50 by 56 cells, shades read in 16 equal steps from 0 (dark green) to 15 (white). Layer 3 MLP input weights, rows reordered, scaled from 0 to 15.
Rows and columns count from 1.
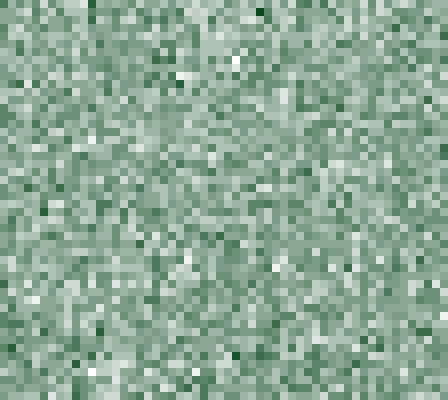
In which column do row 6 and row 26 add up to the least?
13
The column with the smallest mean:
50
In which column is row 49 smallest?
24
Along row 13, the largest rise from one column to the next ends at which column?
55
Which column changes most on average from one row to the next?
54
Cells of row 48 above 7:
29
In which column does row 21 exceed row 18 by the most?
43
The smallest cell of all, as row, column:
2, 33
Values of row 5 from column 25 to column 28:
5 11 10 13
